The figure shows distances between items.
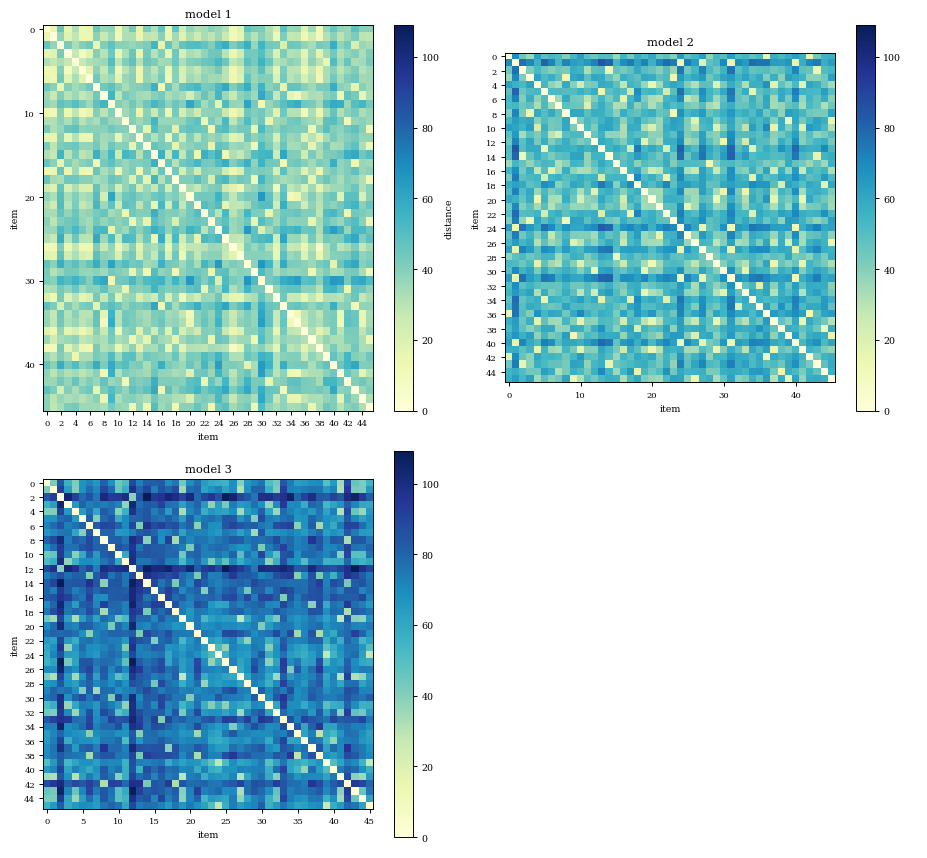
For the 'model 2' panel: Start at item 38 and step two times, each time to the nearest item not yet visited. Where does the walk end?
18
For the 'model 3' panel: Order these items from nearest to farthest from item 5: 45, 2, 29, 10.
29, 10, 45, 2
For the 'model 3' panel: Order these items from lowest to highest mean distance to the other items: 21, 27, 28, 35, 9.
27, 35, 28, 21, 9
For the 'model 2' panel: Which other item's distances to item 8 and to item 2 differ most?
14
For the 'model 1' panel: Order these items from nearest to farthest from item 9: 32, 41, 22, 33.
22, 32, 33, 41
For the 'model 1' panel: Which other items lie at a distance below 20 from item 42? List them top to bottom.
11, 22, 31
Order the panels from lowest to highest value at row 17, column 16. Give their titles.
model 1, model 2, model 3
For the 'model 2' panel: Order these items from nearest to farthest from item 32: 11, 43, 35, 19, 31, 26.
35, 26, 19, 11, 43, 31
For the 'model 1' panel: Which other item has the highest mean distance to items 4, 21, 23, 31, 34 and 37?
30
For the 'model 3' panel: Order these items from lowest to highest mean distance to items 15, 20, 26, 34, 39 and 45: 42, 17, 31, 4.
31, 4, 17, 42
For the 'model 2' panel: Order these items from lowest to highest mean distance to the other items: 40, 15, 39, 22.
15, 39, 22, 40
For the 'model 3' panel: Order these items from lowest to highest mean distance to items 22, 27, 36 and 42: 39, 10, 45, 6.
39, 45, 10, 6
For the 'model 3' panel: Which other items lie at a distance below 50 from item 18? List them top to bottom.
8, 14, 42
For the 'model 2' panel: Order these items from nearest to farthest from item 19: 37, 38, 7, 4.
37, 4, 7, 38
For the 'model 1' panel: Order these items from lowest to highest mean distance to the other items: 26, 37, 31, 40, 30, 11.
26, 37, 11, 31, 40, 30
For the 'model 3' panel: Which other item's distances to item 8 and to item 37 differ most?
42
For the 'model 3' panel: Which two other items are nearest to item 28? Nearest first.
22, 15
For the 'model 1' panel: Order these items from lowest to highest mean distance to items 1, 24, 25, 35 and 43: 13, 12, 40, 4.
13, 4, 12, 40
